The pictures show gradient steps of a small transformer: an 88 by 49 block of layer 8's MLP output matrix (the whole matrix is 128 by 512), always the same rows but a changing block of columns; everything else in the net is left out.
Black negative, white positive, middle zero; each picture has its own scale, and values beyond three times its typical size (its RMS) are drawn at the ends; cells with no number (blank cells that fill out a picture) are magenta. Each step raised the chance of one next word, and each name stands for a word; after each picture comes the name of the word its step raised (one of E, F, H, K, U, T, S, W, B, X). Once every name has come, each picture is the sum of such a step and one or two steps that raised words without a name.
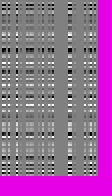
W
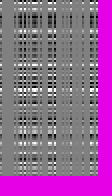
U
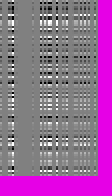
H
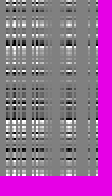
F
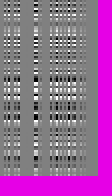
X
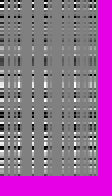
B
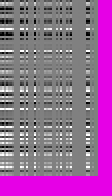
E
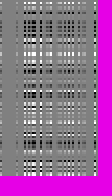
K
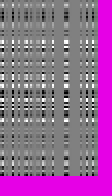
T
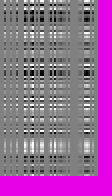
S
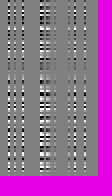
E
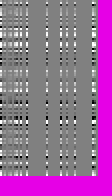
X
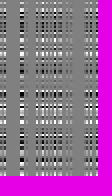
K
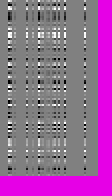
S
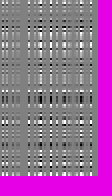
K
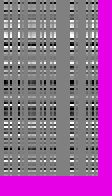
F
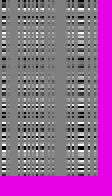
B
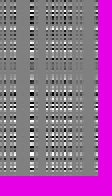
E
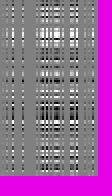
X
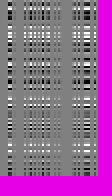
S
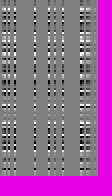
K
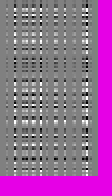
X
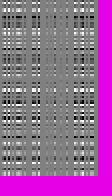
U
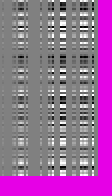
H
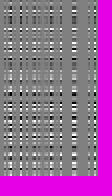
E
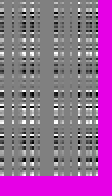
K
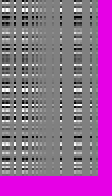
U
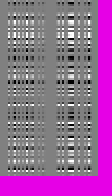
H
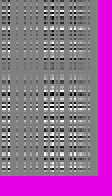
E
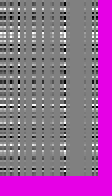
S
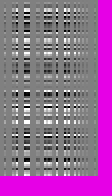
K
